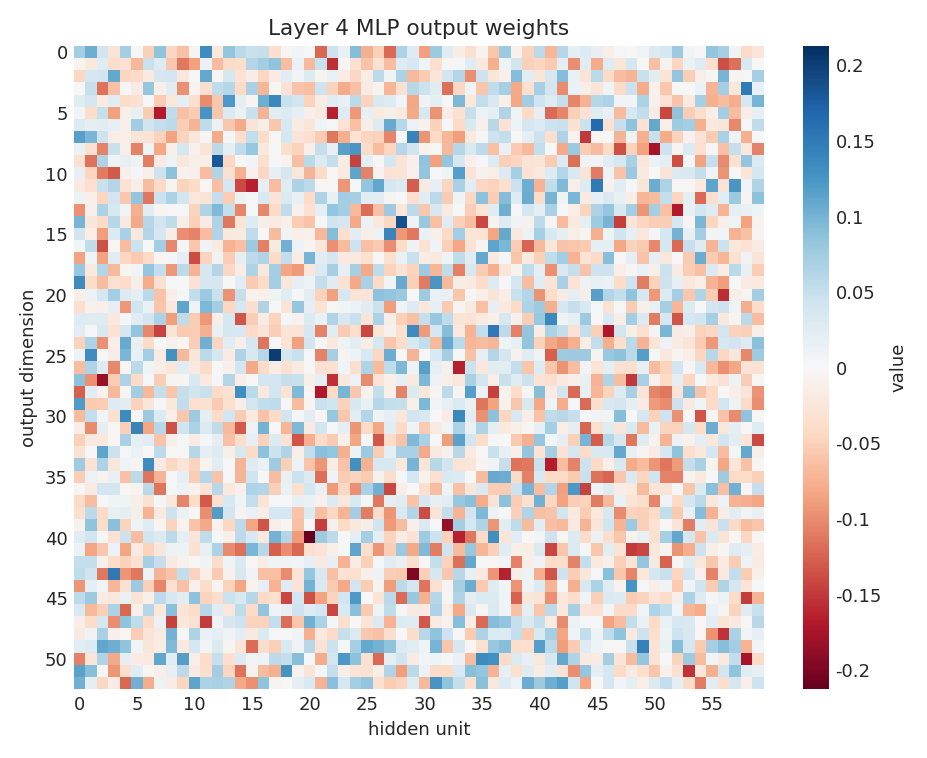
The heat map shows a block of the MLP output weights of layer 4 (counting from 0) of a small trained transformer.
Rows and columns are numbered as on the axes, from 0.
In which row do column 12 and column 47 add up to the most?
9
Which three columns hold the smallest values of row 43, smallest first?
29, 37, 41
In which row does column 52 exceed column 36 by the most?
15
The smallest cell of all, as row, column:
40, 20
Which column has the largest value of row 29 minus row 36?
27
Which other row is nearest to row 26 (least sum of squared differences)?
42
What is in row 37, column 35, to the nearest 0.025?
-0.075
